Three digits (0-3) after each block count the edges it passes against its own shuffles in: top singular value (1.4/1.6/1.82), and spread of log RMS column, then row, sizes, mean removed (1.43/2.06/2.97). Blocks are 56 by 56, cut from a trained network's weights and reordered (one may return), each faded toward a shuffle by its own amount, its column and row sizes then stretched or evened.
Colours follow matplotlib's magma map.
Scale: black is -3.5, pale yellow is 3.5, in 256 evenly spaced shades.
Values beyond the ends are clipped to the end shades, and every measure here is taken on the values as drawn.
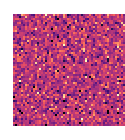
2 1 0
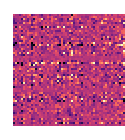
1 2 3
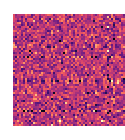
3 0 1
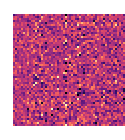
2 2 0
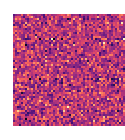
2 0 1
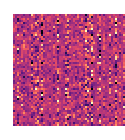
1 3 0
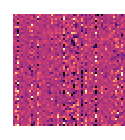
3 3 0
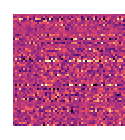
0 0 3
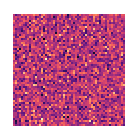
0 1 0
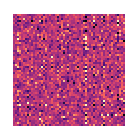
3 2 0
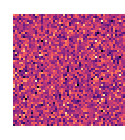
0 1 0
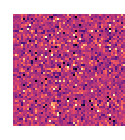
1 2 0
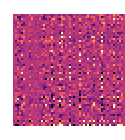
1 3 2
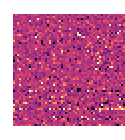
1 1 1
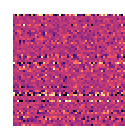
3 0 3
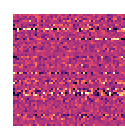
3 0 3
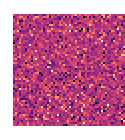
1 0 0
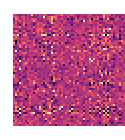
3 2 1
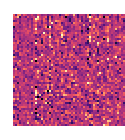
3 2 0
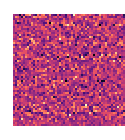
2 0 2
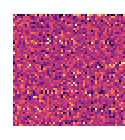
2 0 1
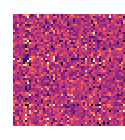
2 2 1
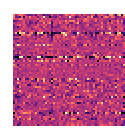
2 1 3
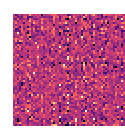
0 2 1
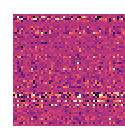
2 1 3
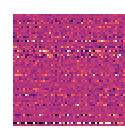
3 0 3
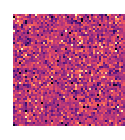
1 1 0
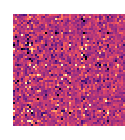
0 2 1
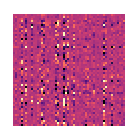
1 3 1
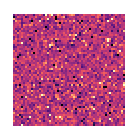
0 0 0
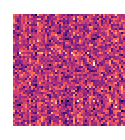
2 1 0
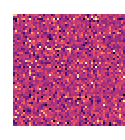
1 1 1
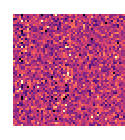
0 1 0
